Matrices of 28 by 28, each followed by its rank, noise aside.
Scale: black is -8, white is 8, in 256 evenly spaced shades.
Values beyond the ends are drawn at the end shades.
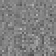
four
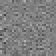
four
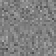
five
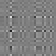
one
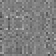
five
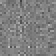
five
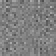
five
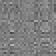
three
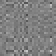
two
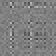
one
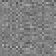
three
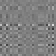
one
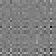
one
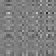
two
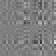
two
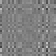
one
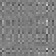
two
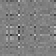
one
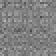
four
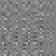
three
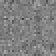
five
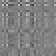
one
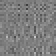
three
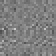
four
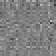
four
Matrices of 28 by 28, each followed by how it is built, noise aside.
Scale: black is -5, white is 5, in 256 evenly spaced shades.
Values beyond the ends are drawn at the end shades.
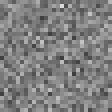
noise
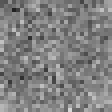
smooth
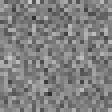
repeating columns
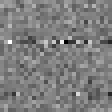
uneven rows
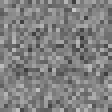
repeating columns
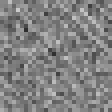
Toeplitz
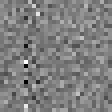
uneven columns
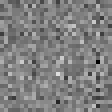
low rank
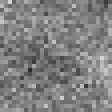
smooth
